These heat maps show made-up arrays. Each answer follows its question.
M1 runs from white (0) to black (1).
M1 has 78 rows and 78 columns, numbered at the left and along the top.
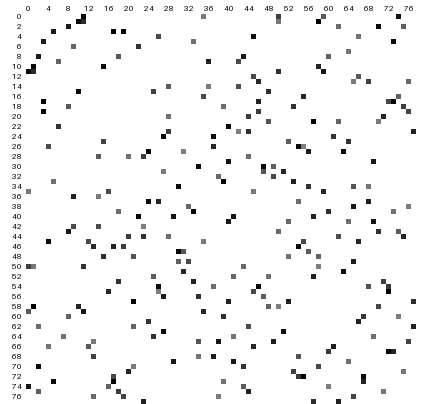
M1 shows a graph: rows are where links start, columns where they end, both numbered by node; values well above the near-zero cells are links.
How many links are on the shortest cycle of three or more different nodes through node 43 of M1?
4
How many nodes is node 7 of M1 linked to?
1
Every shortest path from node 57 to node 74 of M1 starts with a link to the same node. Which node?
node 21
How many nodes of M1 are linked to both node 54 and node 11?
0
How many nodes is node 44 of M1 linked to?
5
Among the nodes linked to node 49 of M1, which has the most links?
node 65
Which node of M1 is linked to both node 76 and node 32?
node 38
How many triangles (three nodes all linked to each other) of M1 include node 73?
0
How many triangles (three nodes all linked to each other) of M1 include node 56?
0
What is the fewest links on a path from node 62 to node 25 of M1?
4
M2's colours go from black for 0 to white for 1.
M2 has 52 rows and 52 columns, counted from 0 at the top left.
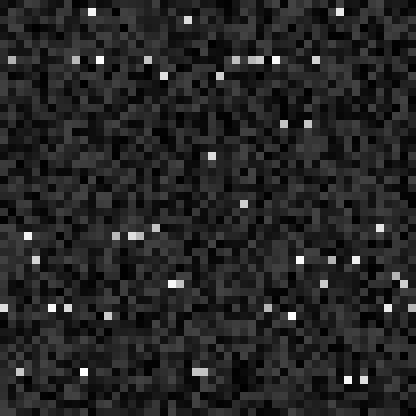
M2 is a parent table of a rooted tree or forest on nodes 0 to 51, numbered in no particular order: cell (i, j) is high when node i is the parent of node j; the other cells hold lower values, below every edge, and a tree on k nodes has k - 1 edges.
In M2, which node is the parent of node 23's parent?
46
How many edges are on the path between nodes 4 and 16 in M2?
4
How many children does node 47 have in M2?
2
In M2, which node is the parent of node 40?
35
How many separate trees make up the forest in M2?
5
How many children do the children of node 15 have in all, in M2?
10
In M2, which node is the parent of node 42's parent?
7
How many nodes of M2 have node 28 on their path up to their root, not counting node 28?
5
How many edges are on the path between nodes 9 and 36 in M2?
3
